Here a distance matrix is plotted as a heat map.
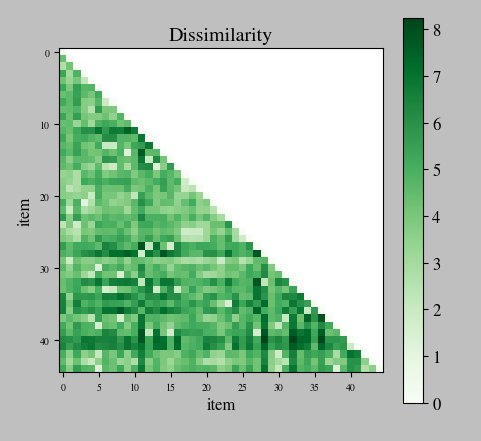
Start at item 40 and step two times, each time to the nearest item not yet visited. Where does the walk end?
23
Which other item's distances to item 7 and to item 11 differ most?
28
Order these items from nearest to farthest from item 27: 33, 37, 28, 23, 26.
37, 23, 26, 33, 28
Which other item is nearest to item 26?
25
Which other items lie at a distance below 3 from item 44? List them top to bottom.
5, 30, 38, 42
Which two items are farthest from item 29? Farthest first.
40, 41
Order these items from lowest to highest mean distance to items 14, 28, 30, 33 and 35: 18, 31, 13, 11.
13, 31, 18, 11
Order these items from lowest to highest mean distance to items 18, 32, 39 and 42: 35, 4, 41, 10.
4, 10, 35, 41
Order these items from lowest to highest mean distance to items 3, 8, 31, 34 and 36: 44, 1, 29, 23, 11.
1, 29, 23, 44, 11
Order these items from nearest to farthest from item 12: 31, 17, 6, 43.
43, 31, 17, 6
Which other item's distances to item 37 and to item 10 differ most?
8
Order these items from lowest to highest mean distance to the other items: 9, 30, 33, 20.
20, 30, 9, 33
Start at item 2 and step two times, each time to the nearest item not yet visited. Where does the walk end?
0
